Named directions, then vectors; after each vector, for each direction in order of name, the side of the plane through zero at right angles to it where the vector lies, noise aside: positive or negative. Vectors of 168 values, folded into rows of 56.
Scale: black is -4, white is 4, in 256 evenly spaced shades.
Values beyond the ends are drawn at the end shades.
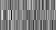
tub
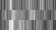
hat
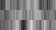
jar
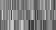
positive, negative, positive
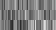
negative, positive, negative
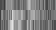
positive, positive, positive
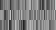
negative, positive, positive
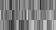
negative, positive, negative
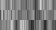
positive, negative, positive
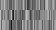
negative, negative, negative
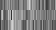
positive, positive, positive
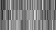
positive, positive, negative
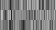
negative, positive, positive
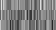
negative, negative, positive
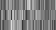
positive, positive, positive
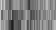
negative, negative, negative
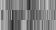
negative, negative, negative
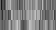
positive, positive, negative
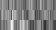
positive, negative, positive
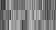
positive, positive, negative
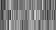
positive, positive, negative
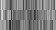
negative, negative, positive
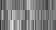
positive, positive, positive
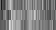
positive, positive, negative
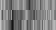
negative, negative, negative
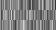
positive, negative, negative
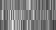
positive, positive, positive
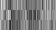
negative, negative, positive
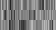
negative, positive, positive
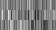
positive, negative, positive
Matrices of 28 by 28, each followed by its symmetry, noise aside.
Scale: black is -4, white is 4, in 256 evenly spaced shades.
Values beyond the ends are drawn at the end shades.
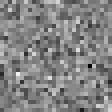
symmetric.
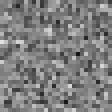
antisymmetric.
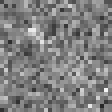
symmetric.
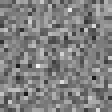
antisymmetric.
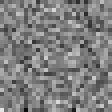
same after a half turn.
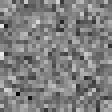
symmetric.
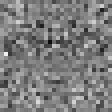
mirrored left to right.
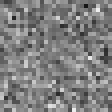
antisymmetric.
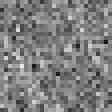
same after a half turn.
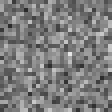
symmetric.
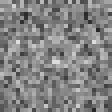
mirrored left to right.
